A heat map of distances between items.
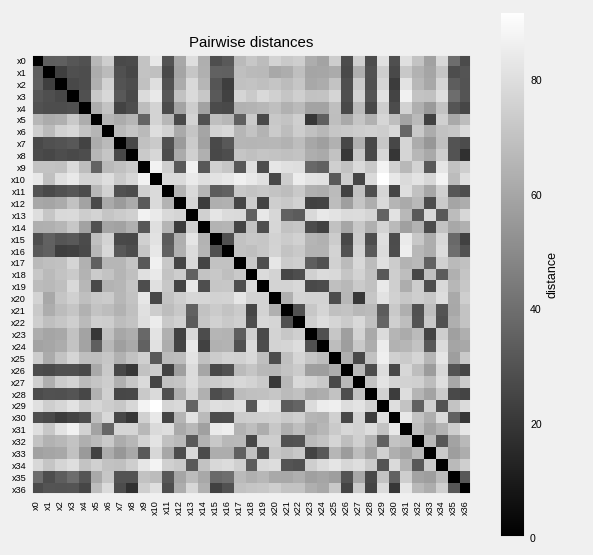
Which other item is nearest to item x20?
x27
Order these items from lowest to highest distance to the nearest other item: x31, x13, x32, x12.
x12, x32, x13, x31
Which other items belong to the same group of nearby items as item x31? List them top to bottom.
x6
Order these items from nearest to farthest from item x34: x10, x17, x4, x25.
x4, x17, x25, x10
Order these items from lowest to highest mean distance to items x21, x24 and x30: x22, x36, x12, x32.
x36, x12, x32, x22
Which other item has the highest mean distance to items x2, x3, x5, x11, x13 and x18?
x10
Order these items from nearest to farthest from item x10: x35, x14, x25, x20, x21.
x20, x25, x35, x21, x14
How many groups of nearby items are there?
5
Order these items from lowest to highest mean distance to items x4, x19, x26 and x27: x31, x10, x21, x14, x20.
x14, x20, x10, x21, x31
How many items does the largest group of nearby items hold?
15
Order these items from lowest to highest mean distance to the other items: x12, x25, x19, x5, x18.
x12, x5, x19, x18, x25
